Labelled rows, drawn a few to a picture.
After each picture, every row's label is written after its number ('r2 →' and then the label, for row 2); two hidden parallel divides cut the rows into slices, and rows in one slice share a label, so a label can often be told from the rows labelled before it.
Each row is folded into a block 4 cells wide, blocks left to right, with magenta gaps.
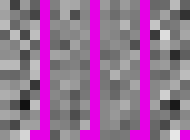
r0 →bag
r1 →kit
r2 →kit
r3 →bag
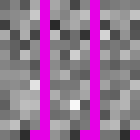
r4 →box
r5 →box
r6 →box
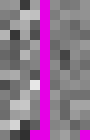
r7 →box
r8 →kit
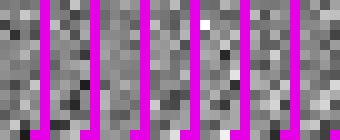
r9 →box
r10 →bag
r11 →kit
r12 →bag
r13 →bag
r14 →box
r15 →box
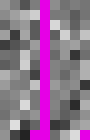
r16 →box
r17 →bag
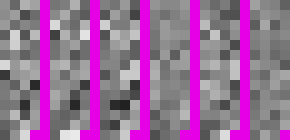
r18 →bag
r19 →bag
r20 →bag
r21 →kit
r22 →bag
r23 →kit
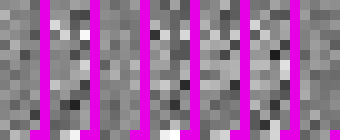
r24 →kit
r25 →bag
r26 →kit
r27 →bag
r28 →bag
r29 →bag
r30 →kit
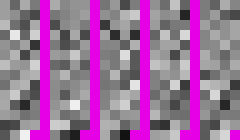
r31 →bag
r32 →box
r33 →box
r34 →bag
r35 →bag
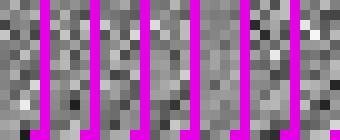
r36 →box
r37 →bag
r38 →bag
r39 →bag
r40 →kit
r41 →box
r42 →bag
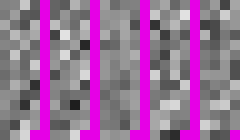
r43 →bag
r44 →bag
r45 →kit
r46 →box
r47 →box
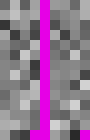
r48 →box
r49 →box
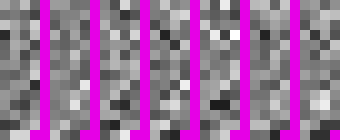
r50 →bag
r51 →box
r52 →bag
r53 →box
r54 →bag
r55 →box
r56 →box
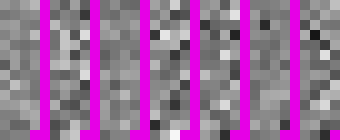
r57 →kit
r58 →bag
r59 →kit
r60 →bag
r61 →box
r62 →kit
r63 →box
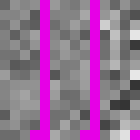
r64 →kit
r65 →kit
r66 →bag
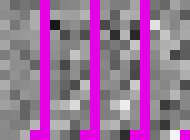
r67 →kit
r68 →box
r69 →box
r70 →bag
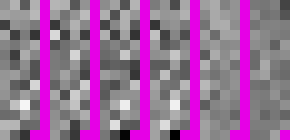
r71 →box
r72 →box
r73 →box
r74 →box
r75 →kit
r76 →kit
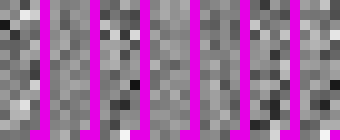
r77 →box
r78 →kit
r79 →bag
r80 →kit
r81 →kit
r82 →bag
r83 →bag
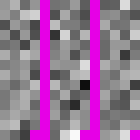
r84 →box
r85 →bag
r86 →bag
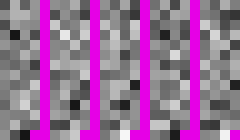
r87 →box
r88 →bag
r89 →bag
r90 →box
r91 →bag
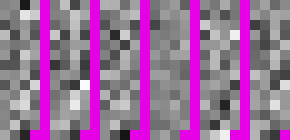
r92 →box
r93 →box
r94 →box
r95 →kit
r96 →bag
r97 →box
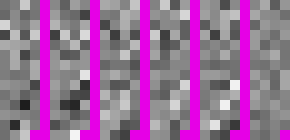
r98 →bag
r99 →bag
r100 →box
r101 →box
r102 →box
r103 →kit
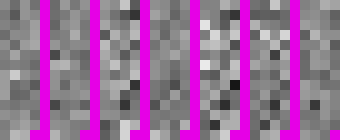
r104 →kit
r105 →kit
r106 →bag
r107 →kit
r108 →bag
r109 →bag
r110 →kit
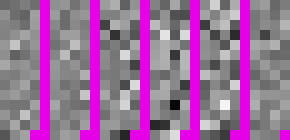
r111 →kit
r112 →kit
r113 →box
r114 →bag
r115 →box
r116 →kit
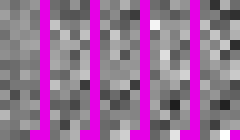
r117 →kit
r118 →bag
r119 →bag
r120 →bag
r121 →bag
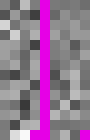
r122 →bag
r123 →kit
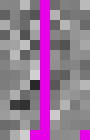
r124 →bag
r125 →kit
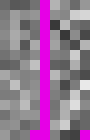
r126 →kit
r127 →box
